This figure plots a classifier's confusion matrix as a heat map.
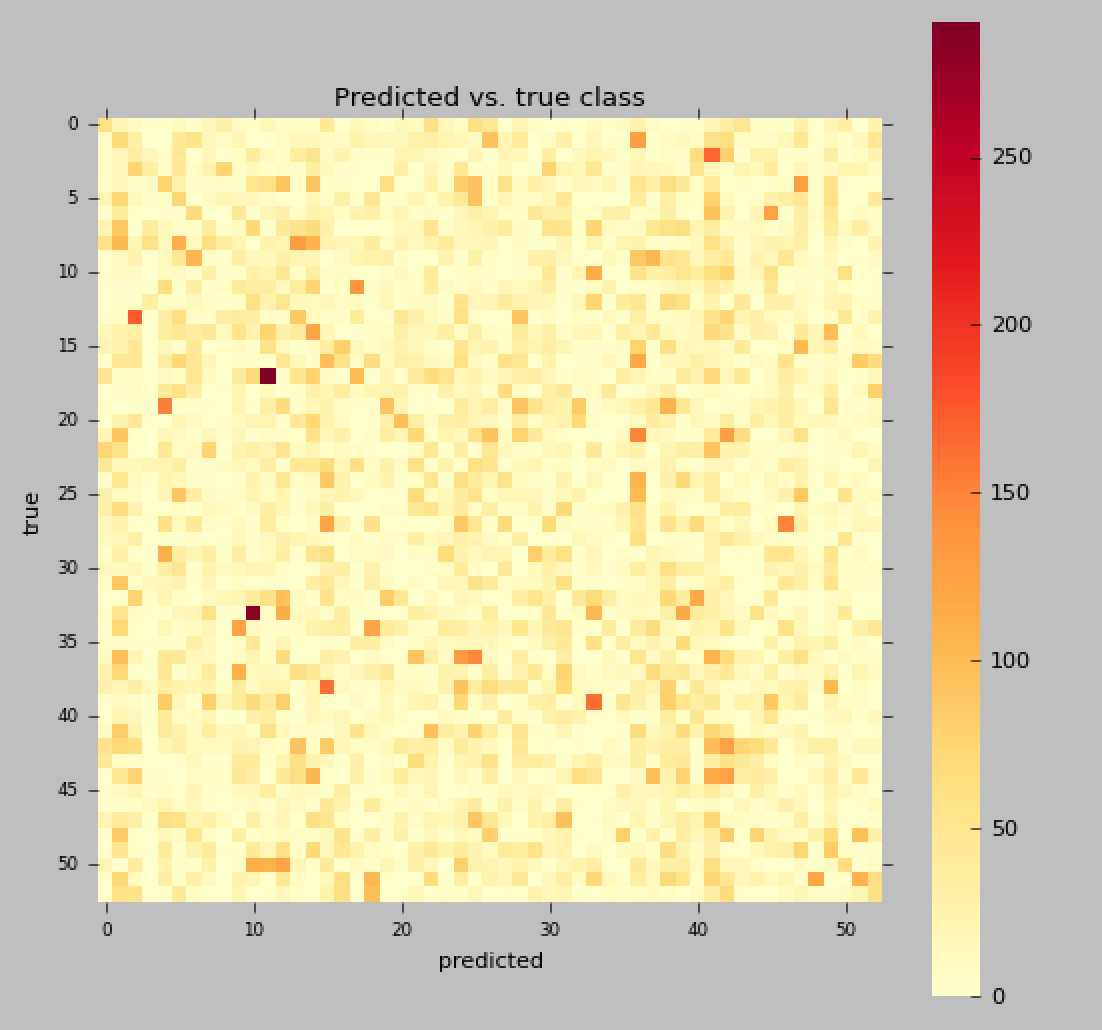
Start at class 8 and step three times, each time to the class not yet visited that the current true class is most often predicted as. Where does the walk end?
41
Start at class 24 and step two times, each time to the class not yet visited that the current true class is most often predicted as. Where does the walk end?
25
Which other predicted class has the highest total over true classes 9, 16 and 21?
36
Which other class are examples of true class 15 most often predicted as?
47
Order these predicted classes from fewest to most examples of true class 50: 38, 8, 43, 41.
8, 43, 38, 41
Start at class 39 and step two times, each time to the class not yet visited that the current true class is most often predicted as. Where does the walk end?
10
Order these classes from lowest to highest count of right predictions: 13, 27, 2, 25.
2, 25, 27, 13
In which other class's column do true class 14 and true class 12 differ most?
49
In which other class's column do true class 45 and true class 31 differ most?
1
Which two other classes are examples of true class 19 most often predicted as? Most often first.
4, 38
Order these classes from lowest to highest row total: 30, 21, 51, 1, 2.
30, 2, 1, 21, 51
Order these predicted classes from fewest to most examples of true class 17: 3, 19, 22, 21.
3, 19, 21, 22
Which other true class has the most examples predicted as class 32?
19
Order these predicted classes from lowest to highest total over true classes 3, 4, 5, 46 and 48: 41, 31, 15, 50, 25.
50, 15, 31, 41, 25
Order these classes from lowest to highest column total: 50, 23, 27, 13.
50, 23, 27, 13
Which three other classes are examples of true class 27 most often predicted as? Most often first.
46, 15, 24
